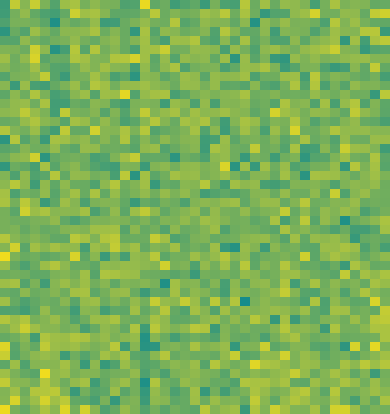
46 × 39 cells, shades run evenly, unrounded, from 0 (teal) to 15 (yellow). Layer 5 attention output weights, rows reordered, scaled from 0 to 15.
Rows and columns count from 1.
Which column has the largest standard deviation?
1
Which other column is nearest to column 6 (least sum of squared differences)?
26
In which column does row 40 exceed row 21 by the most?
29
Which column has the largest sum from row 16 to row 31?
12
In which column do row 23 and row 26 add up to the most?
31
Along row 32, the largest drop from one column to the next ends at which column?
30
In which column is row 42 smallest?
38
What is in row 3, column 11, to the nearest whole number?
3
